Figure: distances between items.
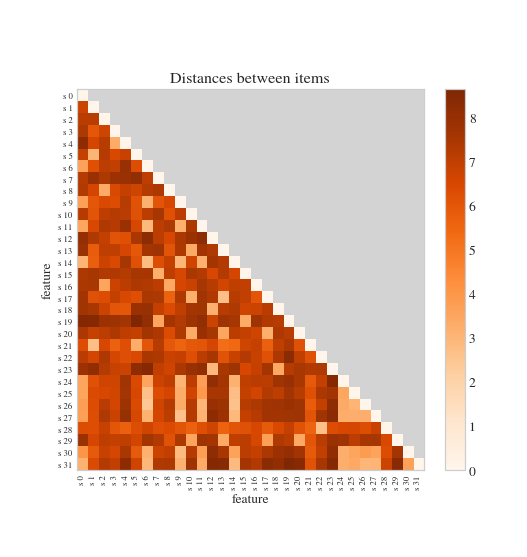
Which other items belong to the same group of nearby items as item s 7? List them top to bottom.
s 15, s 19
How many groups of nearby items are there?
8
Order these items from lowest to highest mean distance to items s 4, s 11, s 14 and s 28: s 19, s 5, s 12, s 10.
s 5, s 10, s 12, s 19
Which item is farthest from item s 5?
s 19
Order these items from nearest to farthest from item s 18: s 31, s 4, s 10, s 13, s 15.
s 4, s 15, s 13, s 10, s 31
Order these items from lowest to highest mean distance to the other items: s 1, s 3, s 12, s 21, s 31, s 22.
s 21, s 31, s 1, s 3, s 22, s 12
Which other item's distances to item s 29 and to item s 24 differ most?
s 31
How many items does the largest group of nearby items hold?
11
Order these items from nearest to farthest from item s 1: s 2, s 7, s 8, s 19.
s 8, s 2, s 7, s 19
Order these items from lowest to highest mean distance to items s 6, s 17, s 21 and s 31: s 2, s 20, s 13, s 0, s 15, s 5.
s 0, s 5, s 13, s 20, s 2, s 15
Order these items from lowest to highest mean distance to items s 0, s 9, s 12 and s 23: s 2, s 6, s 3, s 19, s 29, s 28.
s 6, s 28, s 3, s 2, s 19, s 29
